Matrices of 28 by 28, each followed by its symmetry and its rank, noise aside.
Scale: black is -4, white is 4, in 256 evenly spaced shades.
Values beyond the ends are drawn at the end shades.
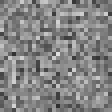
symmetric, rank six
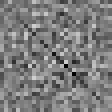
symmetric, rank six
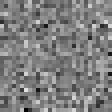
no symmetry, rank six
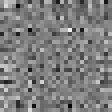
no symmetry, rank six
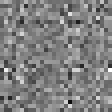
no symmetry, rank five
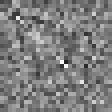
symmetric, rank seven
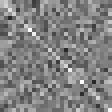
symmetric, rank seven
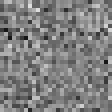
antisymmetric, rank six
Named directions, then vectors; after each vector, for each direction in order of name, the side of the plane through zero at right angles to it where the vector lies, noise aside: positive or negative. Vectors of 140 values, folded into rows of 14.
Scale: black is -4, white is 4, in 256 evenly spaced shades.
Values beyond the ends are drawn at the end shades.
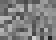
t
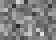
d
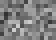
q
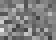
positive, negative, positive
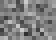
negative, positive, negative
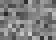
positive, positive, positive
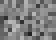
negative, positive, negative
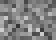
positive, negative, positive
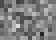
negative, positive, positive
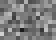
negative, negative, positive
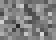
positive, negative, positive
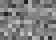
positive, positive, positive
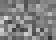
positive, negative, positive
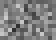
positive, negative, positive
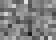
negative, negative, negative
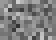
positive, negative, negative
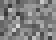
negative, positive, positive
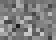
positive, negative, positive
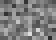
positive, positive, positive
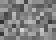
positive, positive, negative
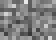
negative, negative, negative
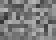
positive, positive, negative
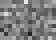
negative, negative, negative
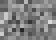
negative, negative, positive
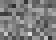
positive, positive, positive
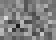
positive, negative, positive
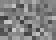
negative, positive, negative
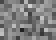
negative, negative, positive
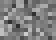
positive, negative, positive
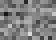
positive, positive, positive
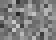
negative, positive, positive
